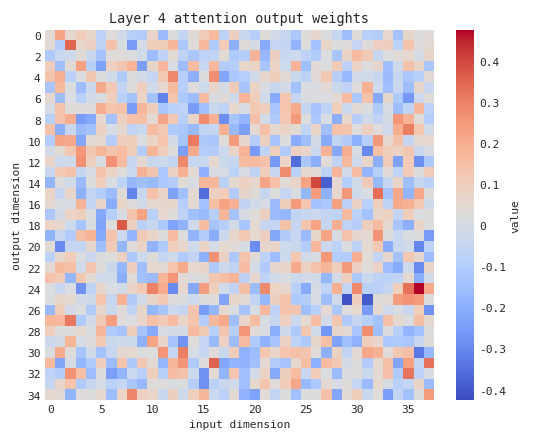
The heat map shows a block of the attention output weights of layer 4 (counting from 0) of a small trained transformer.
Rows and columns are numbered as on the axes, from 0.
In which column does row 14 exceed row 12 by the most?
26
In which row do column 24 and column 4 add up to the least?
12
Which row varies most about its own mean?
24
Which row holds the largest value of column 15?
8
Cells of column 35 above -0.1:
26
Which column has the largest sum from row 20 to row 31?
35
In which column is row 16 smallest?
6
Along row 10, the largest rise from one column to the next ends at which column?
14
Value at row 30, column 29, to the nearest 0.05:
-0.05
